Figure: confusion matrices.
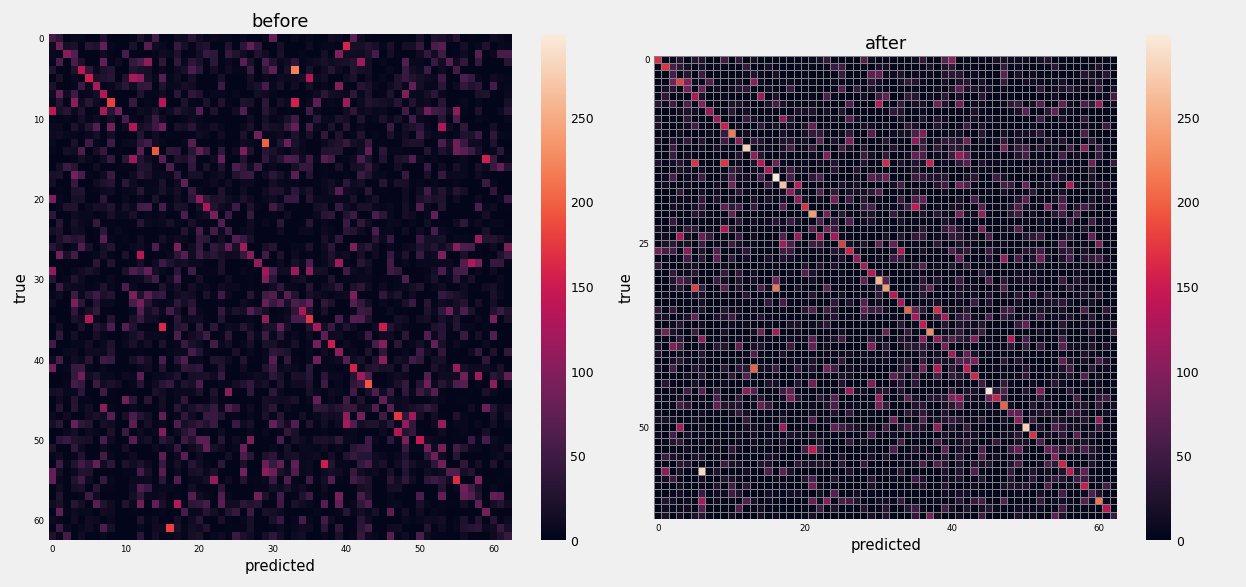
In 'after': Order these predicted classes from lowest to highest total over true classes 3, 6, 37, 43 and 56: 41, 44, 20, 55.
20, 44, 55, 41
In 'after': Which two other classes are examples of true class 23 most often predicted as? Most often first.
9, 44
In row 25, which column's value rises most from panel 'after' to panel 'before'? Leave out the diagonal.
58
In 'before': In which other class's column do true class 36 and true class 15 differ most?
59
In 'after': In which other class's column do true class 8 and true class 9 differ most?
17
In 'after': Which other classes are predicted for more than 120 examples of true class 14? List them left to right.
5, 9, 31, 37
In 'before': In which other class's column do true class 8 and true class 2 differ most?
33
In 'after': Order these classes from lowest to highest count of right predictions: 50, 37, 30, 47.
47, 37, 30, 50
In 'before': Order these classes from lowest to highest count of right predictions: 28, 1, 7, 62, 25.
62, 25, 1, 28, 7
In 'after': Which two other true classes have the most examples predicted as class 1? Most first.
56, 37
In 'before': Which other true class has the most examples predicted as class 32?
13
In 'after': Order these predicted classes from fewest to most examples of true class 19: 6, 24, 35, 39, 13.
39, 13, 6, 35, 24
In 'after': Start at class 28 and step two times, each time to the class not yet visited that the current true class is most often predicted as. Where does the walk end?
50
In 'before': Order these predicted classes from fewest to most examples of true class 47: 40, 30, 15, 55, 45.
30, 55, 45, 15, 40
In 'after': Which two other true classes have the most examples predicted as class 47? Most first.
27, 12
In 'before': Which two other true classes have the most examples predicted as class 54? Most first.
34, 3
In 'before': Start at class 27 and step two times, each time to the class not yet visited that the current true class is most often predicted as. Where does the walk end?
28
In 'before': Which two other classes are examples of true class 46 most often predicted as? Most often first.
7, 59
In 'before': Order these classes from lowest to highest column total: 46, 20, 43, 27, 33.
46, 27, 20, 43, 33
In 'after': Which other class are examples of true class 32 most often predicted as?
51
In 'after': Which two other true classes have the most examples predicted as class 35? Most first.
20, 11
